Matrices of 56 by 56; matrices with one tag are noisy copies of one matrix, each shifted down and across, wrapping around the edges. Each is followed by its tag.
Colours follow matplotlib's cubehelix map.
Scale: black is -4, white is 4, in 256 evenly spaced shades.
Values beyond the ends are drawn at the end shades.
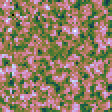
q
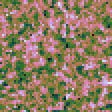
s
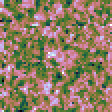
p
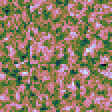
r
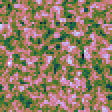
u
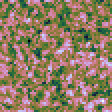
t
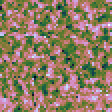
t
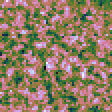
u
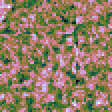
s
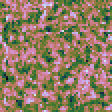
s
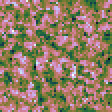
u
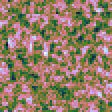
u
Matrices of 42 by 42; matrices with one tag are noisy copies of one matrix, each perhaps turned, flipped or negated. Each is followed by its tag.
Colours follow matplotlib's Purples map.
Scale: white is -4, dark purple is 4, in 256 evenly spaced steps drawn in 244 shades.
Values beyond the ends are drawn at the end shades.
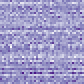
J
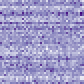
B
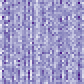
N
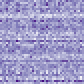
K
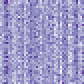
B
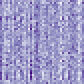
N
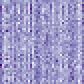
N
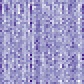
N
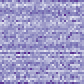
N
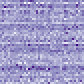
K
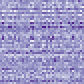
J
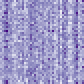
B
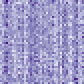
B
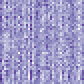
N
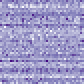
B
